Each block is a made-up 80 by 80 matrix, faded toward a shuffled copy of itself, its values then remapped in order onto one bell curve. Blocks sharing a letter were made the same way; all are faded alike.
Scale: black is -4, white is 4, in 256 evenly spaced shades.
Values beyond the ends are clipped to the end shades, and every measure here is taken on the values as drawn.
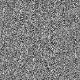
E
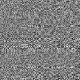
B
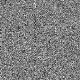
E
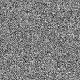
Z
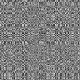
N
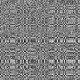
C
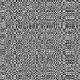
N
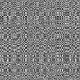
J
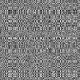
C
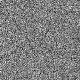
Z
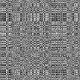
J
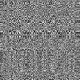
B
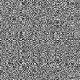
B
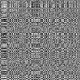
J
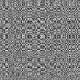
J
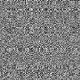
B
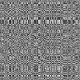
J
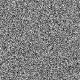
Z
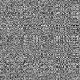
B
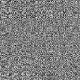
B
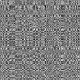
N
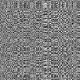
N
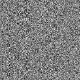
E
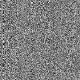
E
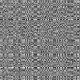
C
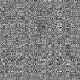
B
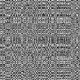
N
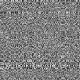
B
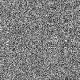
Z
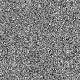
Z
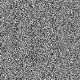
E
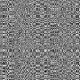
N
